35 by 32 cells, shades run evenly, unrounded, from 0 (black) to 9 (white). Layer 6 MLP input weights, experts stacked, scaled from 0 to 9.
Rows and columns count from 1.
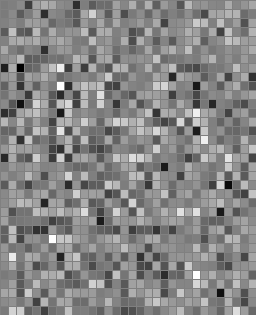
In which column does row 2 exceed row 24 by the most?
28
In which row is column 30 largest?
35
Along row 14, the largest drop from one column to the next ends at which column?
24
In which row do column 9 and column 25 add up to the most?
13
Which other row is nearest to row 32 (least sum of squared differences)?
3
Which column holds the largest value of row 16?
26
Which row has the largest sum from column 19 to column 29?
34
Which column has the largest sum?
2
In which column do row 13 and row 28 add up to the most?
25
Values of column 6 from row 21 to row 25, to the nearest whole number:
4 6 1 6 4
